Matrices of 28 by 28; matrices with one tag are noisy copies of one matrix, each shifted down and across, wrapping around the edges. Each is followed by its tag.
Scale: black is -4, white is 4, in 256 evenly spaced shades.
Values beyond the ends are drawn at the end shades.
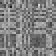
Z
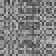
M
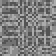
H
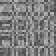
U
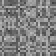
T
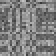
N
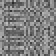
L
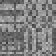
N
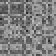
T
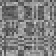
Z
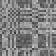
Z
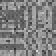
N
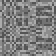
H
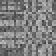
N
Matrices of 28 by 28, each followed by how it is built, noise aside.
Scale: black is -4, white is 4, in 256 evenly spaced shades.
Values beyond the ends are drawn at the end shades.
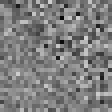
upper triangular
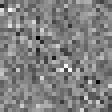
banded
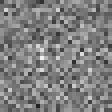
blocks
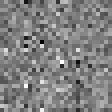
uneven columns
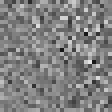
upper triangular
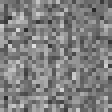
blocks
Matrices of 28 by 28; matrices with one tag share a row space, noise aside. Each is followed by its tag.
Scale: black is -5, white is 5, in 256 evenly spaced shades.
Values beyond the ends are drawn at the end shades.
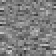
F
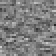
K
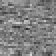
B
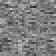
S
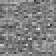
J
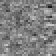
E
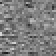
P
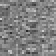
S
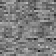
K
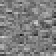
F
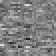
B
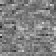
K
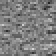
E
